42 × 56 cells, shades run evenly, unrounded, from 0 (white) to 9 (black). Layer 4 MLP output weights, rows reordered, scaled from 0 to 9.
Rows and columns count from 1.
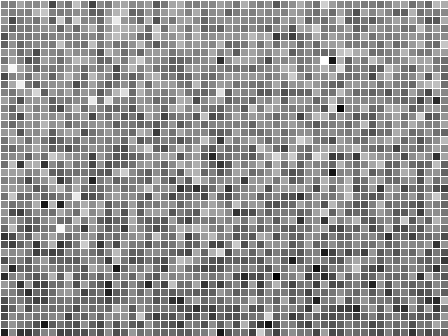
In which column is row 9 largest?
15
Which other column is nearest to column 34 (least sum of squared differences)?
46
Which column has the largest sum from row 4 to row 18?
47
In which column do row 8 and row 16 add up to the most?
42
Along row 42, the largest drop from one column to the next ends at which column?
33
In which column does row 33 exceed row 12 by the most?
28
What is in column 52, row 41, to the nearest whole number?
6
